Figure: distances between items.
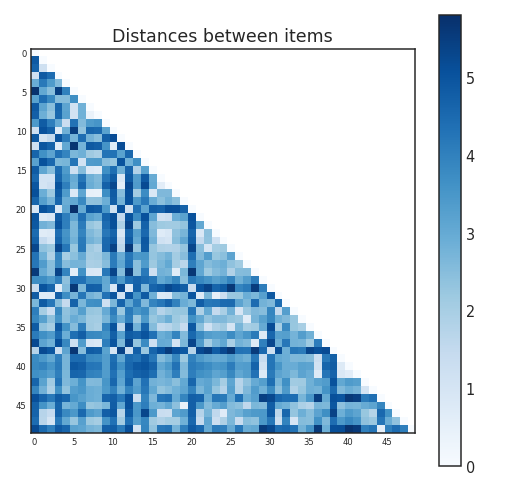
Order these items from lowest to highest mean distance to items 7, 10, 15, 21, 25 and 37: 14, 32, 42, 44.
42, 44, 14, 32
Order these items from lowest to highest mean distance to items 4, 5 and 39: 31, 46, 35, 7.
7, 35, 31, 46
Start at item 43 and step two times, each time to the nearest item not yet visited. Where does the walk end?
26
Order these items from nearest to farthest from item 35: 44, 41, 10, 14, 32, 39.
39, 41, 44, 32, 14, 10
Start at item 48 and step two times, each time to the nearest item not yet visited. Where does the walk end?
13
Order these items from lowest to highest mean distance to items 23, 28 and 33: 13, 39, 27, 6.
27, 13, 39, 6
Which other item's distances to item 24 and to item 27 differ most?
46
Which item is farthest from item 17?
38
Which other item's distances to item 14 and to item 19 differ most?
45
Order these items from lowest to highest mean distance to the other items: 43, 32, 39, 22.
43, 22, 39, 32
